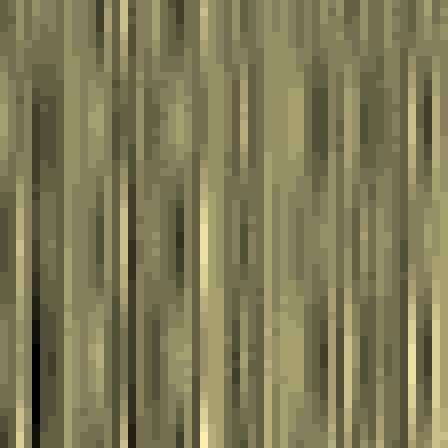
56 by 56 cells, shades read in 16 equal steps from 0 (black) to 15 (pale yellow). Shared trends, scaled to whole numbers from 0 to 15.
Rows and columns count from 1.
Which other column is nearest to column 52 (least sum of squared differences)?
55
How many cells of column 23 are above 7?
23
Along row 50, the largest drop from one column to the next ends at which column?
5
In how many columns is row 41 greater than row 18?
18
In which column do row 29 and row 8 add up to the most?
26
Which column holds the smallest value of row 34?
17
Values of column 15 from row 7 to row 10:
6 6 6 6
